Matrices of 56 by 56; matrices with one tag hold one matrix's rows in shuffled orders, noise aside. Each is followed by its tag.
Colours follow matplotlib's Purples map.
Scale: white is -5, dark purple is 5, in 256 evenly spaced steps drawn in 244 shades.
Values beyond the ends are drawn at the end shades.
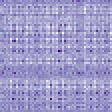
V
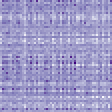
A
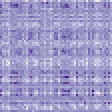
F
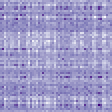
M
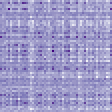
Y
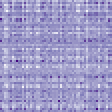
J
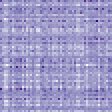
J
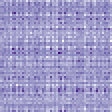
V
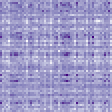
F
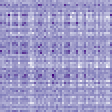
Y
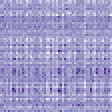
V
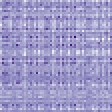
A
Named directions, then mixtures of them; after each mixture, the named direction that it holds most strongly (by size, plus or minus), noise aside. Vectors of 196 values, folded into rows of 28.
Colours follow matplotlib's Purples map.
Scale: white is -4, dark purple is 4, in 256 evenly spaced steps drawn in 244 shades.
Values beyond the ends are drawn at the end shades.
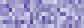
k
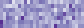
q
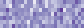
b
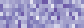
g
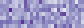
k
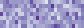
g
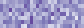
k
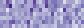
b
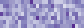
g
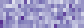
q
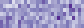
q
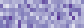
g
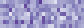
k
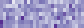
q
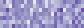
b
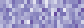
b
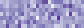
g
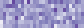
q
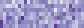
q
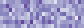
k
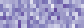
g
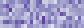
k
